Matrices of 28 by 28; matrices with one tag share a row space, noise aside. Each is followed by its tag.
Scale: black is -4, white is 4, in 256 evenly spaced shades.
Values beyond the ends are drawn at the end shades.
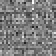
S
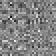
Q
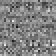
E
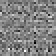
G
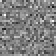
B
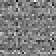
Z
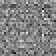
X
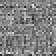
S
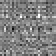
E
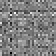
Q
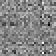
X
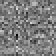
Z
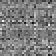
G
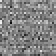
Q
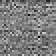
E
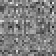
Z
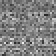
B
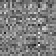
E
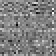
Z
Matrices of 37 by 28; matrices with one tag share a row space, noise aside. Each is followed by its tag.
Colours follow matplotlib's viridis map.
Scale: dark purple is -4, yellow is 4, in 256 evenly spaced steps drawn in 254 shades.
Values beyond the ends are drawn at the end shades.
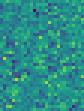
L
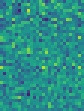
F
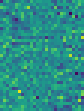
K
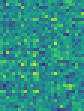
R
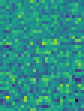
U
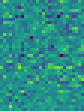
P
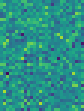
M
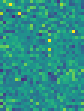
L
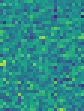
R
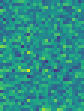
F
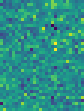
R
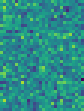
R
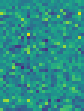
F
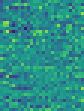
K
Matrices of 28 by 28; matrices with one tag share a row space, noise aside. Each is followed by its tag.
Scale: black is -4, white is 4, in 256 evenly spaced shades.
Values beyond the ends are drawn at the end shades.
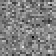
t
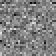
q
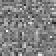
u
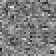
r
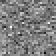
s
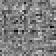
u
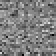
r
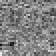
r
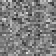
s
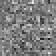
t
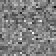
u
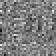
q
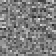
s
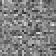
u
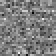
t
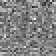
q
